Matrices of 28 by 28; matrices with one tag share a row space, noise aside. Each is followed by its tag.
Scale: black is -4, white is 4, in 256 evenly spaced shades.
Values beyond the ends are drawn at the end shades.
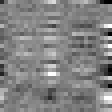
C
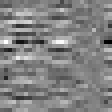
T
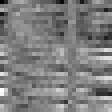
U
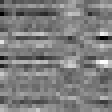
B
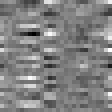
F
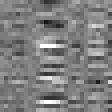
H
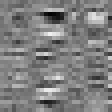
H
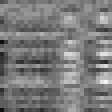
B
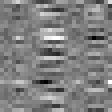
H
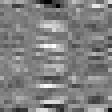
H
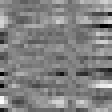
U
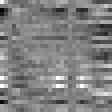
U
